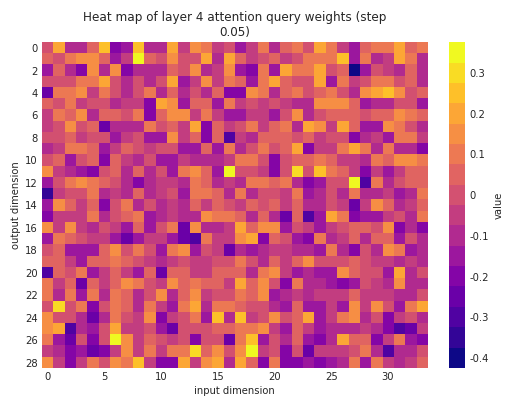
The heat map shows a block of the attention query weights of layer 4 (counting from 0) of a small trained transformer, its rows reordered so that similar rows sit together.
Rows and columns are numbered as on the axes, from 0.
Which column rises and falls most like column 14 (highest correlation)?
8
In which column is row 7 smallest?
5
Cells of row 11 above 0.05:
7
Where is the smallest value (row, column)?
2, 27
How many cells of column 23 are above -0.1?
13
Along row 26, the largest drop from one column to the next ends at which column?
19
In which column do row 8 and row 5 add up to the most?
11
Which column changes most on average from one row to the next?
16
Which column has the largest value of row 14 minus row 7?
29
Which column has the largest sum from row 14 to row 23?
17
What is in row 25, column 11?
-0.25
